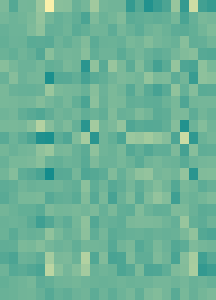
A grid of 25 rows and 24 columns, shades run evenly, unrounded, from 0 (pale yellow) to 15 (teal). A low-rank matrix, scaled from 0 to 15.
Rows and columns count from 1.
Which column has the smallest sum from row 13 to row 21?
18
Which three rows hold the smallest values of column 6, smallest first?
1, 23, 22
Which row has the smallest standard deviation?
24
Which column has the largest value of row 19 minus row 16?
5
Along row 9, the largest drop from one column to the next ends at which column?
11
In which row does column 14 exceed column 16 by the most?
12
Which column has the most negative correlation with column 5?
21
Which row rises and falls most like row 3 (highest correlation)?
14
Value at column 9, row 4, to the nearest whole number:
9
